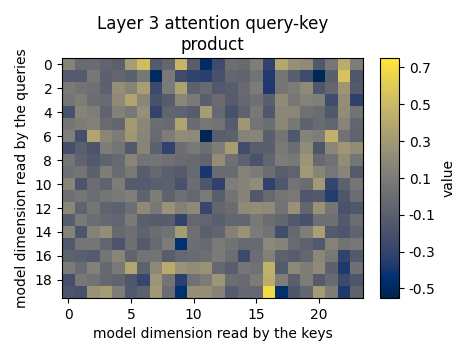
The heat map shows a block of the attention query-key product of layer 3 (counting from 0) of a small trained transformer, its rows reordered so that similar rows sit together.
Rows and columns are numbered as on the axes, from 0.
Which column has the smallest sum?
11
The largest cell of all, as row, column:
19, 16
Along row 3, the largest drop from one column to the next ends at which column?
23
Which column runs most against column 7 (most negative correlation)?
22
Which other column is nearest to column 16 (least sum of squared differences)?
7
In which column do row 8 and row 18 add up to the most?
12
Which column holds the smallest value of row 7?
8
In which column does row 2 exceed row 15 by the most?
9
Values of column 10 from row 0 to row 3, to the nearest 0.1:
-0.1 -0.3 -0.1 0.1
